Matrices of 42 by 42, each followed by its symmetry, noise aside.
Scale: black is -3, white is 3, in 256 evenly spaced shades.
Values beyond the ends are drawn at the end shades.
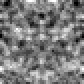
mirrored left to right.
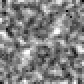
same after a half turn.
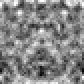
mirrored left to right.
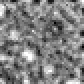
symmetric across the other diagonal.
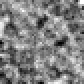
symmetric across the other diagonal.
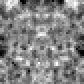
mirrored left to right.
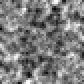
same after a half turn.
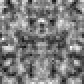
mirrored left to right.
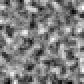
antisymmetric.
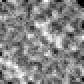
symmetric across the other diagonal.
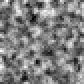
no symmetry.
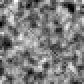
no symmetry.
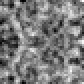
mirrored top to bottom.
